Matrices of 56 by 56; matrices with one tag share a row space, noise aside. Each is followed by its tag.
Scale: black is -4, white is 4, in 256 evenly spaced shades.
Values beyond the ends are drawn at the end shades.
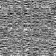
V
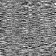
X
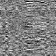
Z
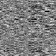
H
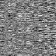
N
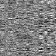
N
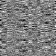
X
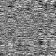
N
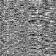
H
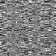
X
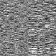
H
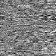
N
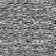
V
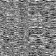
H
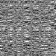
V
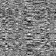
Z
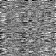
X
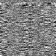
X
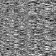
H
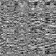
H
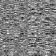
H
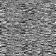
X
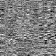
N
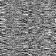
X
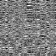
Z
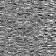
N
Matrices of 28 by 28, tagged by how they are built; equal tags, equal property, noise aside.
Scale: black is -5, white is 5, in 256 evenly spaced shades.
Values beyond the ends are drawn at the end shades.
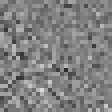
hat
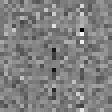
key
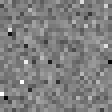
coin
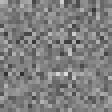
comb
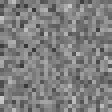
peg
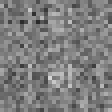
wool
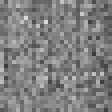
wool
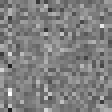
key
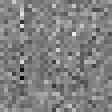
key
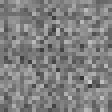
wool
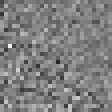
hat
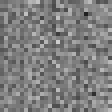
peg
